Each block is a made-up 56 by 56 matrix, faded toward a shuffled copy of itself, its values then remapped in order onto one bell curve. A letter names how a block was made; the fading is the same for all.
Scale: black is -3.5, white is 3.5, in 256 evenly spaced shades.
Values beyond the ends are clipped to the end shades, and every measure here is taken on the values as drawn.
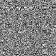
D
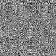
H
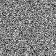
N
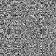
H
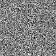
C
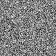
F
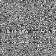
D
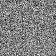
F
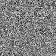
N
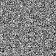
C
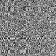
H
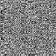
H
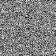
D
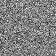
F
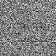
D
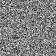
F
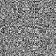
H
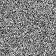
F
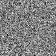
N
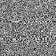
D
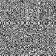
H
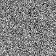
C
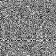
D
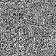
D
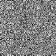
D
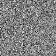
C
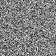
F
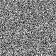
F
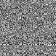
D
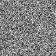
C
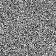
N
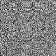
H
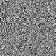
H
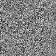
C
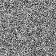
F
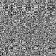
H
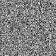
C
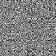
H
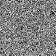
D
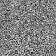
D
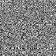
D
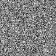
C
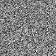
C
